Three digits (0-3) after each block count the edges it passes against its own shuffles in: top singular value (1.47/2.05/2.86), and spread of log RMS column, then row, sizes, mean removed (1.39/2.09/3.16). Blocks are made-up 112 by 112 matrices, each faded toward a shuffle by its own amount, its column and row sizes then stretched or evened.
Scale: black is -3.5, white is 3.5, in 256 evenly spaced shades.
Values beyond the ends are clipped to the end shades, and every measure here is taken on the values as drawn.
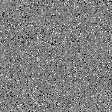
0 1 1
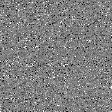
0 1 2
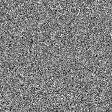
0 0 1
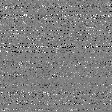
0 0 3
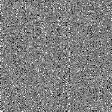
1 2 0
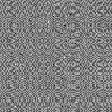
3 1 1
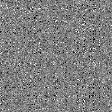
1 2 2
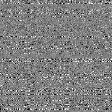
2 0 3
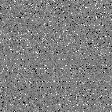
0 0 2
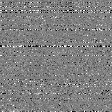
2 0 3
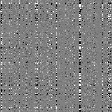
3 3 2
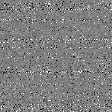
0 1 3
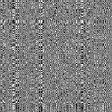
3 3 1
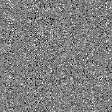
0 2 1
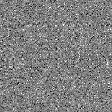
2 0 1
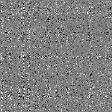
0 2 2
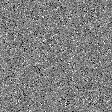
0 0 0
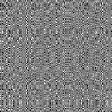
3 3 1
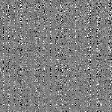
0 3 2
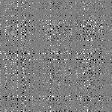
1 3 3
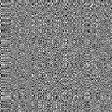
3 2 1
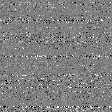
0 0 3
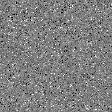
0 1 1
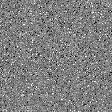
1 0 1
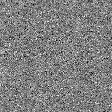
1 0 1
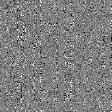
1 3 1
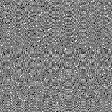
3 0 0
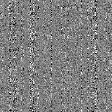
1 3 1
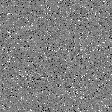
1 0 1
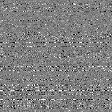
2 0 3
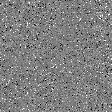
0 1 0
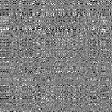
3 1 3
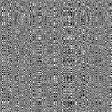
3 3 0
